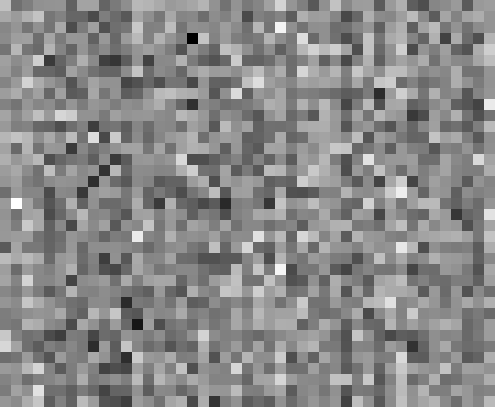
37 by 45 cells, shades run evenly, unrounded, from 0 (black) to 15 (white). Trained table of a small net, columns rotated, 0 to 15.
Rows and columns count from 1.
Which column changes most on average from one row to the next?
18
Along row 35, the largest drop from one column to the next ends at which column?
35
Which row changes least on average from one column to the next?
31
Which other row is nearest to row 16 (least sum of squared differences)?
13
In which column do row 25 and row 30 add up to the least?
32
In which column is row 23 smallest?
39
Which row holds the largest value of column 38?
29
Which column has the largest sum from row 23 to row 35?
26
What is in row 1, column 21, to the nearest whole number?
7
